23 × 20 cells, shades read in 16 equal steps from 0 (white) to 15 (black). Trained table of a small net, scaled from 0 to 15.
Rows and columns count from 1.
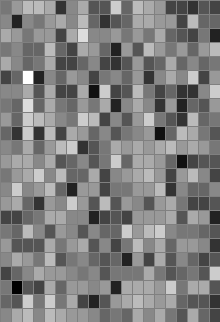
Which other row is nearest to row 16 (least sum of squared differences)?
2
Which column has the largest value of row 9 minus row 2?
16
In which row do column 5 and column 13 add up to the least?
22
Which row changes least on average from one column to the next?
20
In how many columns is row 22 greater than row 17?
14
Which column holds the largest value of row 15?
4
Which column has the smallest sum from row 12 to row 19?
15
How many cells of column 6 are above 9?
7
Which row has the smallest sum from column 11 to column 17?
11
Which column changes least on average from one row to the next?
13
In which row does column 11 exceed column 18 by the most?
21
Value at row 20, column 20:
3
